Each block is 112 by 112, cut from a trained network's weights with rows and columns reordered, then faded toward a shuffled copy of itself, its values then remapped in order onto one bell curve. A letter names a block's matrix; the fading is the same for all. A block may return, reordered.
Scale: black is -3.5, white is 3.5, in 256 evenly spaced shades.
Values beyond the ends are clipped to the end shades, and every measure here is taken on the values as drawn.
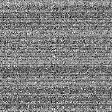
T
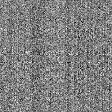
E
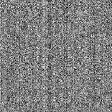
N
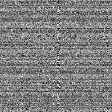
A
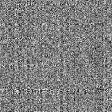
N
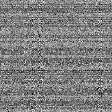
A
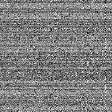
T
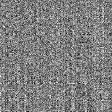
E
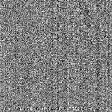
N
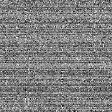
T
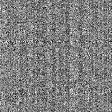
E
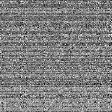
T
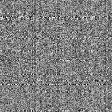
N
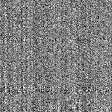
E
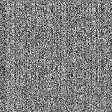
E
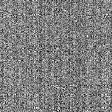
E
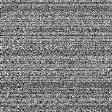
T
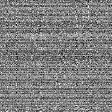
T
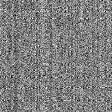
E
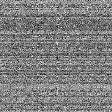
T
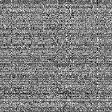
A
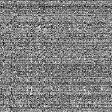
A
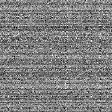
T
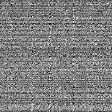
A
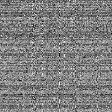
A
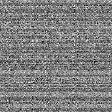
T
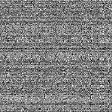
A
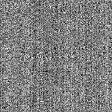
E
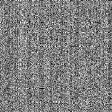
E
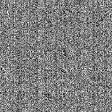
E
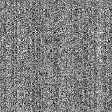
E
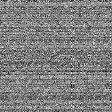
A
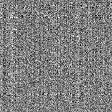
E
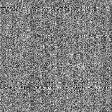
N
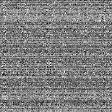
T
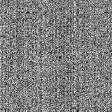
E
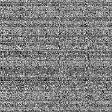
A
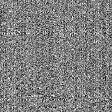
E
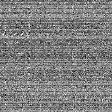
T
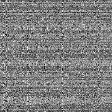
A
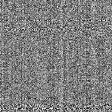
N
